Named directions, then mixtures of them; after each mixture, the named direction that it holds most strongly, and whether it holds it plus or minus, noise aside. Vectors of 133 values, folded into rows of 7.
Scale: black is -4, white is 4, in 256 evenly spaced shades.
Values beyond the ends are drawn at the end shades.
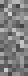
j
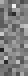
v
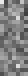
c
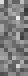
c, plus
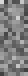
c, plus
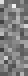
v, plus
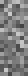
j, plus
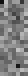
c, minus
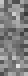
c, plus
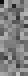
c, minus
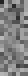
c, minus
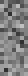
j, minus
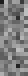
c, minus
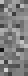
j, plus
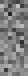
j, minus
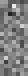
v, plus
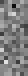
v, minus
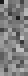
c, minus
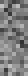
j, minus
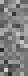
j, plus
